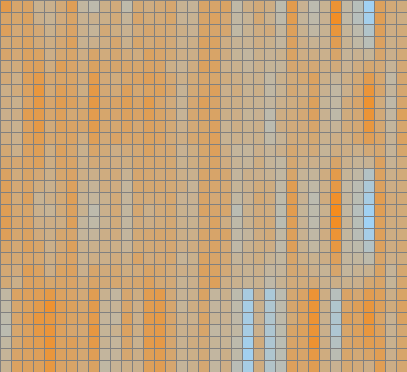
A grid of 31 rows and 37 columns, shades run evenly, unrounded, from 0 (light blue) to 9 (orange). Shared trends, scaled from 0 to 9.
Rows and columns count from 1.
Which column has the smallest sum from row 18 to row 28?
23
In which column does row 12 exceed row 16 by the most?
34
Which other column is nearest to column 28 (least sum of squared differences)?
8
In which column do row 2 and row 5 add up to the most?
31
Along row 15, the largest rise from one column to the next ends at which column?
35
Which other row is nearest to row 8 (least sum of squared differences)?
11
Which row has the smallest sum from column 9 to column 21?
19
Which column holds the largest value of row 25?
29
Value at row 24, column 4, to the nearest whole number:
6
